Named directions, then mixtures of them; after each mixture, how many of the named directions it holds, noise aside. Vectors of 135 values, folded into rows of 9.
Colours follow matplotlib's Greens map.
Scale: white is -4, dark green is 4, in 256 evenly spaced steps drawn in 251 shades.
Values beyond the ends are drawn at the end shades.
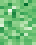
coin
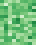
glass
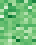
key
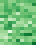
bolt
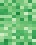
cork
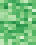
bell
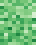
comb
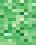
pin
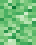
four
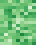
four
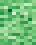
four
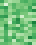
one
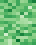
three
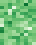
one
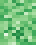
three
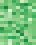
three
